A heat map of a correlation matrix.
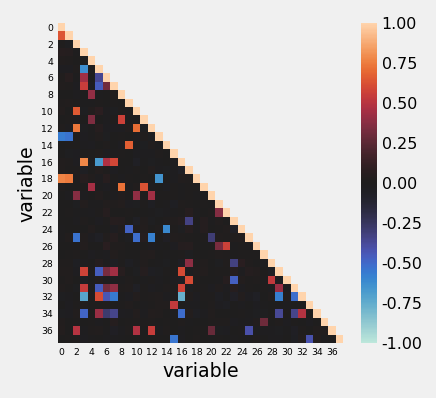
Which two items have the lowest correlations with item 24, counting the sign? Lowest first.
14, 9
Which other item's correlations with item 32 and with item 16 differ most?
3
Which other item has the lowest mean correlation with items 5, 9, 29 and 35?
24
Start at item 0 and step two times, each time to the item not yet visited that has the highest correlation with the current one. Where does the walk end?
1
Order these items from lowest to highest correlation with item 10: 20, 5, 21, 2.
21, 5, 20, 2
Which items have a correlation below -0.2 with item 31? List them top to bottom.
5, 32, 34
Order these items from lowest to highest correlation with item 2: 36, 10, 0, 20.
0, 20, 36, 10
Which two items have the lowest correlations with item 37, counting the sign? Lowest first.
15, 33
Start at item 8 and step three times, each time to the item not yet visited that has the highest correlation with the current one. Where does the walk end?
4
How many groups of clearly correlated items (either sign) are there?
9
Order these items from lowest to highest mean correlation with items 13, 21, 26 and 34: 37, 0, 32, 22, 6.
0, 6, 37, 32, 22
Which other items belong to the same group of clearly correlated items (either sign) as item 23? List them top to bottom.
17, 28, 30
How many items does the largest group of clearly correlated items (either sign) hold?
9
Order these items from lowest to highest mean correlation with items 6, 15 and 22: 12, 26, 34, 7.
34, 12, 7, 26
